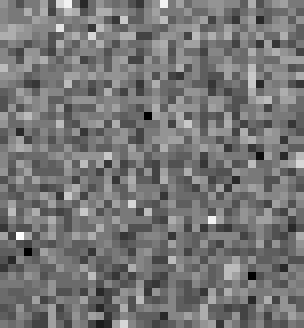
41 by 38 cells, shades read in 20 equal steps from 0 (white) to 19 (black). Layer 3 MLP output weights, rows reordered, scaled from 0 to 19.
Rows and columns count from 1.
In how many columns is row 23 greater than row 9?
17
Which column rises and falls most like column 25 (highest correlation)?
2
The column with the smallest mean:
25
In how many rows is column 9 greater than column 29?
17
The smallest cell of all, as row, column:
30, 3
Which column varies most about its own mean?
32
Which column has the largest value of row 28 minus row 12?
37
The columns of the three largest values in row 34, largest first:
36, 1, 16
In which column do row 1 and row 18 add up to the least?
21
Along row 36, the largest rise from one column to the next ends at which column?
19
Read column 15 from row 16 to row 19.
6 10 8 10
